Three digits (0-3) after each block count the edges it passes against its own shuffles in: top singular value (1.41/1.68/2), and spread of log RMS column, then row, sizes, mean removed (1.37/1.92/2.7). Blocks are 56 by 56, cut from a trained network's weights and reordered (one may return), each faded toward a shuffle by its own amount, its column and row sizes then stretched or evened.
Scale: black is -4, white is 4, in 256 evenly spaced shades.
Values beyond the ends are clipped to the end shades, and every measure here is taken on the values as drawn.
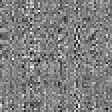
3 3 1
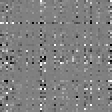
1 3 3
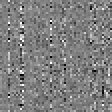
0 3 1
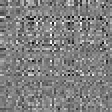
3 2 3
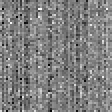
3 2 1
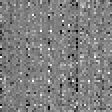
1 3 1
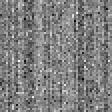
3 1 0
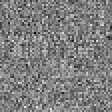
2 0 1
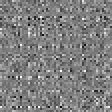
3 2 3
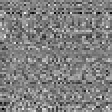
3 0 3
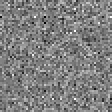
0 1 1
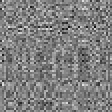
3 0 2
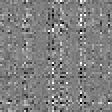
3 3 2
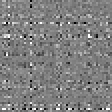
3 2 3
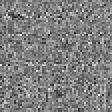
1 0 2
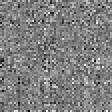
1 2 2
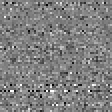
0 0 3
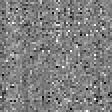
0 1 1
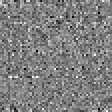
0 0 2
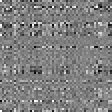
3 2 3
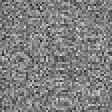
2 1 0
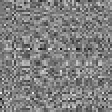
3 1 2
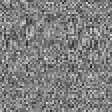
3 1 0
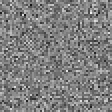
1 0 1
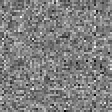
2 1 0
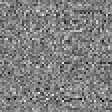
2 0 2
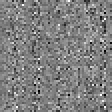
1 3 1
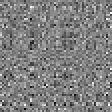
3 2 2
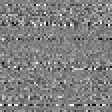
2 0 3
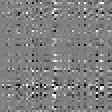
3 3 3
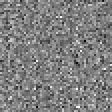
1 1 1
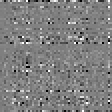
1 2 3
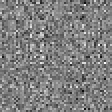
3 2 1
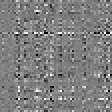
3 3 3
